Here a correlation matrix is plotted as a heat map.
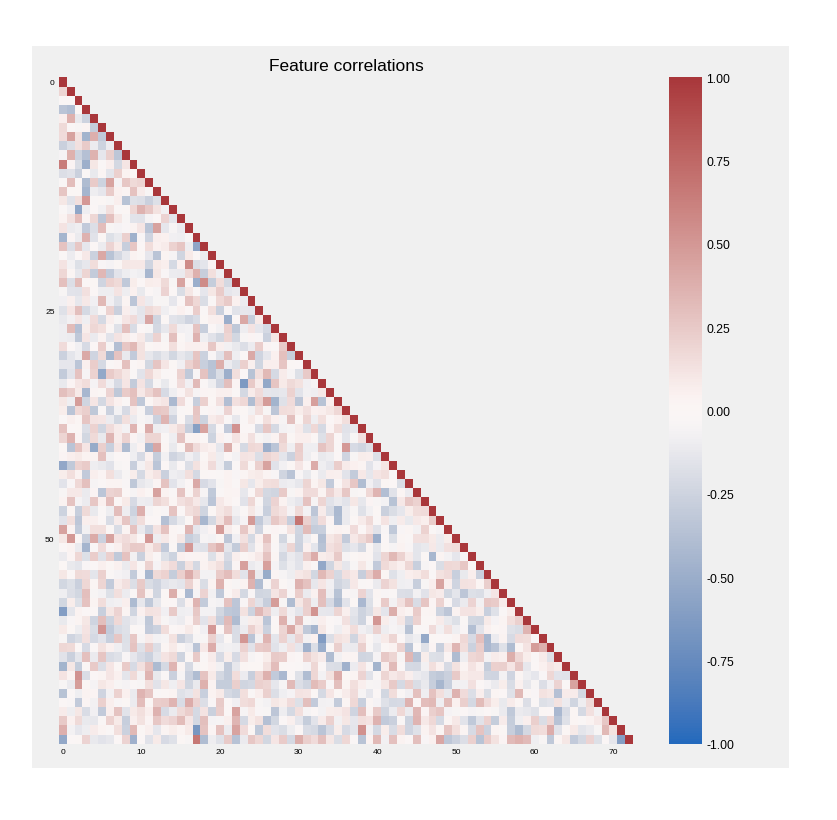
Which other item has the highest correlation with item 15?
22
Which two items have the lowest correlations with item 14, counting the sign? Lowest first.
2, 35
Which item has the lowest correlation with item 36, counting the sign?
64
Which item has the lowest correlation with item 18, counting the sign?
17
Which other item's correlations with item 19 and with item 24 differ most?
48
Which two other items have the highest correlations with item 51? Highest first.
16, 20
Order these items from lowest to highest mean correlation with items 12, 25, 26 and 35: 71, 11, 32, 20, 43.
71, 20, 43, 11, 32
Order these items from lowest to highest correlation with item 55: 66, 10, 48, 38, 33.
66, 38, 33, 10, 48
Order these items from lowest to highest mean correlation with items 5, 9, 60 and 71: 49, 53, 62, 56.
56, 53, 49, 62
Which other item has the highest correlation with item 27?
57
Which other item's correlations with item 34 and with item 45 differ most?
7
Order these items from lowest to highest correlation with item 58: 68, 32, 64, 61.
68, 61, 64, 32
